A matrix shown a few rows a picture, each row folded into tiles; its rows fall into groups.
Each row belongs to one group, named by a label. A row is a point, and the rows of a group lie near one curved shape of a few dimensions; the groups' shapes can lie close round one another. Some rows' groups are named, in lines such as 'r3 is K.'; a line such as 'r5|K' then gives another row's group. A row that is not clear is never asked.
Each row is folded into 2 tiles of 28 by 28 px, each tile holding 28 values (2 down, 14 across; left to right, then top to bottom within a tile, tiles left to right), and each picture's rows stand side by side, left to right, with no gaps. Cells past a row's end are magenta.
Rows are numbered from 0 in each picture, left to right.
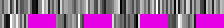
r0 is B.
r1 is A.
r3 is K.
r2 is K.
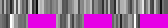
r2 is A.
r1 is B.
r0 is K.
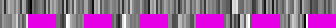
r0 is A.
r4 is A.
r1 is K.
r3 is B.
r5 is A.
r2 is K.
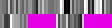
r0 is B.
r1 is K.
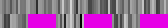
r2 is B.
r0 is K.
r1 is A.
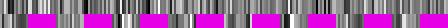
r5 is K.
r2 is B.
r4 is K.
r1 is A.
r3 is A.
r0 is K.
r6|K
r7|K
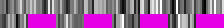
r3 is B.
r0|B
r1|K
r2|K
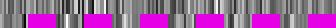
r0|K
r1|K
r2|K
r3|B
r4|B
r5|B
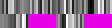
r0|A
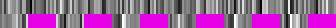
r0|A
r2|K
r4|K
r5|B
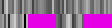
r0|A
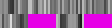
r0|K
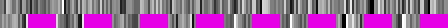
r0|A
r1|K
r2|K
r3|A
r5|K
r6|B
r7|K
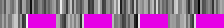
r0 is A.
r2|K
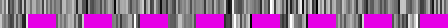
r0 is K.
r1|A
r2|A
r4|B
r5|K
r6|A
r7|A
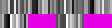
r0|B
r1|B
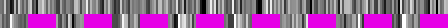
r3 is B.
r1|B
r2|B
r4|B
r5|A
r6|A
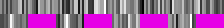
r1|K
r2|A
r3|A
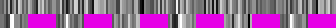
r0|K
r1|K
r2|A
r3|K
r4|A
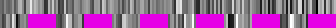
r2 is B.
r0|B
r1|B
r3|A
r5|K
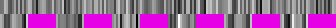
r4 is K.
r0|K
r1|K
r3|K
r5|K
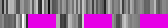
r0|A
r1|K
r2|B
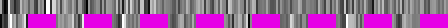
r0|B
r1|A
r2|K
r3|B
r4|A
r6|B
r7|B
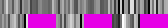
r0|A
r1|A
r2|K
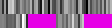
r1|A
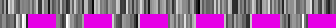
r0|A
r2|K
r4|K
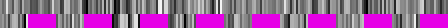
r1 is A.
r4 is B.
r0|A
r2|B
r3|B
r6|A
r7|A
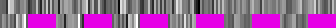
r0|A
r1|A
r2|A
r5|B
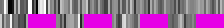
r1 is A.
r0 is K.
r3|B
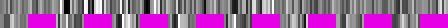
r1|K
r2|B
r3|B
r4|K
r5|A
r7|B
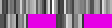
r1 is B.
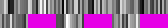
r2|A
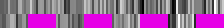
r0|B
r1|K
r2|A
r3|B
